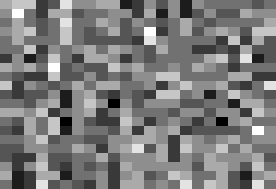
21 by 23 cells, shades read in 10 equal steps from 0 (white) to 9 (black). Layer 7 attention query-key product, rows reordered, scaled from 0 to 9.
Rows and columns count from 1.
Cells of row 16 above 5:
4
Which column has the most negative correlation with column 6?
11
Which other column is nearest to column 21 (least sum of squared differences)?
8
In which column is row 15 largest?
6
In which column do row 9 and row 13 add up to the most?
9
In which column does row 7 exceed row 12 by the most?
22
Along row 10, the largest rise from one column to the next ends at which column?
2
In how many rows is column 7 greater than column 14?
9
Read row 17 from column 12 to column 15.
1 6 3 7
